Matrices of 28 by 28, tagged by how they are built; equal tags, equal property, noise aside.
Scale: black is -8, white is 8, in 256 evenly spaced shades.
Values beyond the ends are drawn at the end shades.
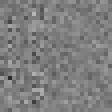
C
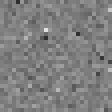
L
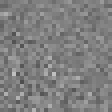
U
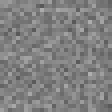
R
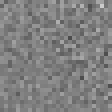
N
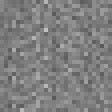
R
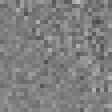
N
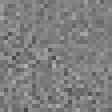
U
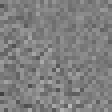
U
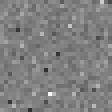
L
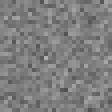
R
